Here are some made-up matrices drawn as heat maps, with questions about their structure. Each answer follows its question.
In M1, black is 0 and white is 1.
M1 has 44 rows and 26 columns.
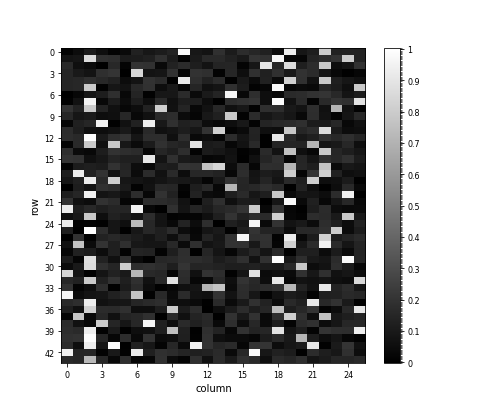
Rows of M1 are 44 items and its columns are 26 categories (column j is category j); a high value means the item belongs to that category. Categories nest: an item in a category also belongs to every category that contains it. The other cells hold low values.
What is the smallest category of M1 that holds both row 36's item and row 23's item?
18
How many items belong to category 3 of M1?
2
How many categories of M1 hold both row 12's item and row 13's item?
1
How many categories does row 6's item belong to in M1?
1
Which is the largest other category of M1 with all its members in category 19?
22
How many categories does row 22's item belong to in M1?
3
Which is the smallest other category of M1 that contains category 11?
4
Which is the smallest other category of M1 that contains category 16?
0
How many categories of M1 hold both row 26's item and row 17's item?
2
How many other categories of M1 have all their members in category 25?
1
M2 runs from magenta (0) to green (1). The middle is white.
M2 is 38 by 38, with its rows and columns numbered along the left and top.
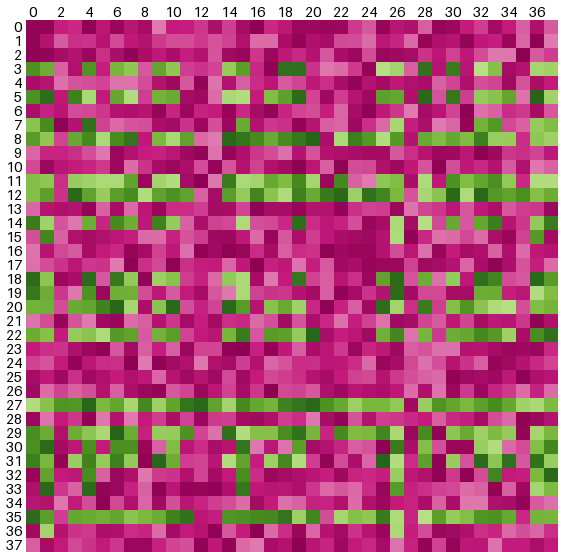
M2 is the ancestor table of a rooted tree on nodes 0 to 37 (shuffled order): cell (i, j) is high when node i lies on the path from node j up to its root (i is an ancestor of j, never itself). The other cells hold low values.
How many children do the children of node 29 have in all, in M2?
2
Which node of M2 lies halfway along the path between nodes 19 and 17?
18
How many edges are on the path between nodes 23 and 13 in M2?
6
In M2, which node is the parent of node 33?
32
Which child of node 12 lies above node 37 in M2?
35
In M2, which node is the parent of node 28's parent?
14
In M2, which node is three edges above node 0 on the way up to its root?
30
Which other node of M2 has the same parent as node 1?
26
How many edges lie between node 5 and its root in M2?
9
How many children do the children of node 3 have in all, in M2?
2
